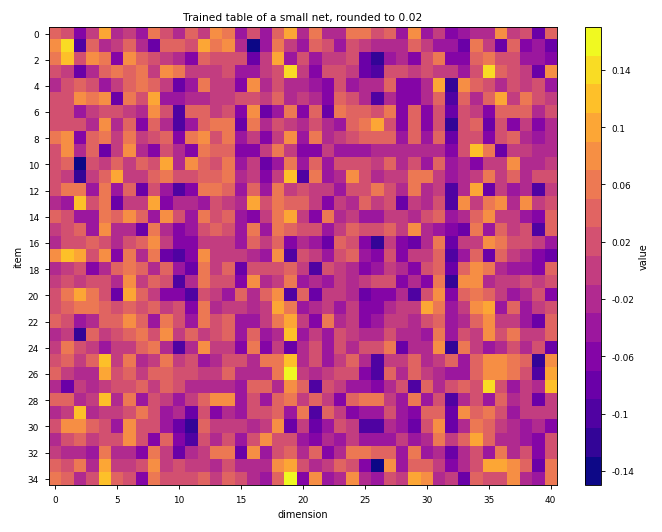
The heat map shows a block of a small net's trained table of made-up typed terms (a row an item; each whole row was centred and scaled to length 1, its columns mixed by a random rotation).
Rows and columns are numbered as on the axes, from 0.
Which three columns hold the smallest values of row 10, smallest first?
2, 17, 34
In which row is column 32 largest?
25
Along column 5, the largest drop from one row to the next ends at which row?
12
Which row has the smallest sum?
30
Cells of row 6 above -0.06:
32
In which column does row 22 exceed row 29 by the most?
19
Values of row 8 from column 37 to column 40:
0.04 -0.02 -0.04 -0.02
